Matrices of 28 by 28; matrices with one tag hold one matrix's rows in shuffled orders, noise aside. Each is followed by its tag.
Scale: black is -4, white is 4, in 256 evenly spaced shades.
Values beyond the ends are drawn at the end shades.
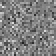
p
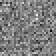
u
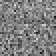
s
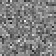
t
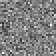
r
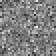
u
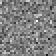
u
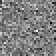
u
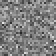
r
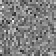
p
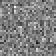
s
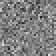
p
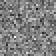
s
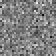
u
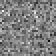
u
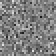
p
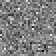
t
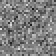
t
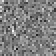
p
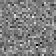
s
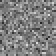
s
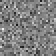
p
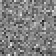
s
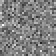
p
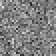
p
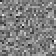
r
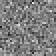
t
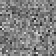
u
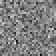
p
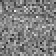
s
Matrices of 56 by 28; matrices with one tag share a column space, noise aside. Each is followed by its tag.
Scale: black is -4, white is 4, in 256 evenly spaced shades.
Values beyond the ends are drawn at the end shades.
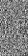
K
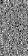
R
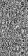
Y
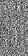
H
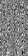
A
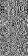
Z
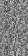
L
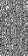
H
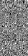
R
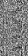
L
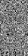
A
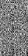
A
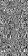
K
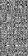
H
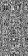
H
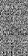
A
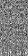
A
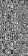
R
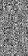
H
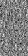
Y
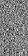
A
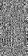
H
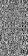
R
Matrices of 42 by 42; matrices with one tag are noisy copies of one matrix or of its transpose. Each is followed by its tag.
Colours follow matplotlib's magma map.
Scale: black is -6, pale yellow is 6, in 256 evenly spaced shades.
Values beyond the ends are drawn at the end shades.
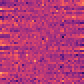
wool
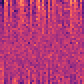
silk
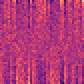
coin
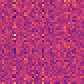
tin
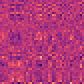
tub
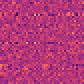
tin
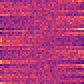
coin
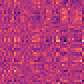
tub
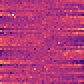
coin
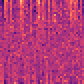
silk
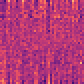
wool
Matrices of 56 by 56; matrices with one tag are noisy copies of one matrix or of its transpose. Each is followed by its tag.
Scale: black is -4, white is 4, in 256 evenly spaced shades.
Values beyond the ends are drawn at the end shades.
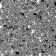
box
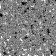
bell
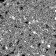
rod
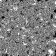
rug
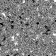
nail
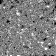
rod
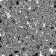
rug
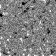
bell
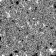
rug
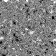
box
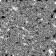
rug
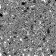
bell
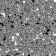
nail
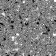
nail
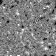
rod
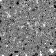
rug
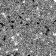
nail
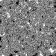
rug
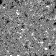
rod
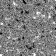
nail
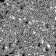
rod
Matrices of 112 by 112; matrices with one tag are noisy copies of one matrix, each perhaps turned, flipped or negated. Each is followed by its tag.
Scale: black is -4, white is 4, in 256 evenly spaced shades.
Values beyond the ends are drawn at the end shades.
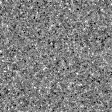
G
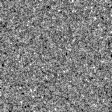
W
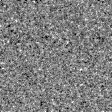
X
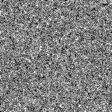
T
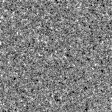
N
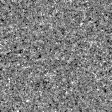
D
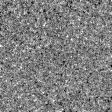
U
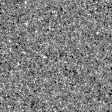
N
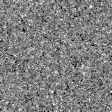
D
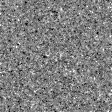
N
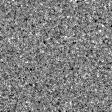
X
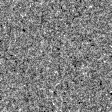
D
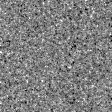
X
